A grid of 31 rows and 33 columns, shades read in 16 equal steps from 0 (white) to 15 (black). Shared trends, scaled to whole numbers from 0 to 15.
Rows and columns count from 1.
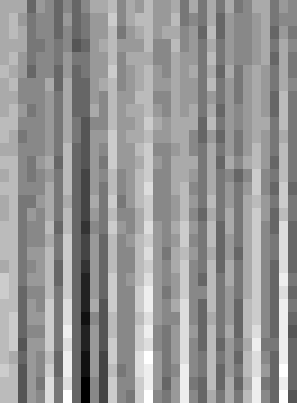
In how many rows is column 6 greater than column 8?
24
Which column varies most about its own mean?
10
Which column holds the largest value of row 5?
31
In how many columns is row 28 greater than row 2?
11
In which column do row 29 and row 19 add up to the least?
32
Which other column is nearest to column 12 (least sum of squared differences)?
3
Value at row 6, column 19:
7
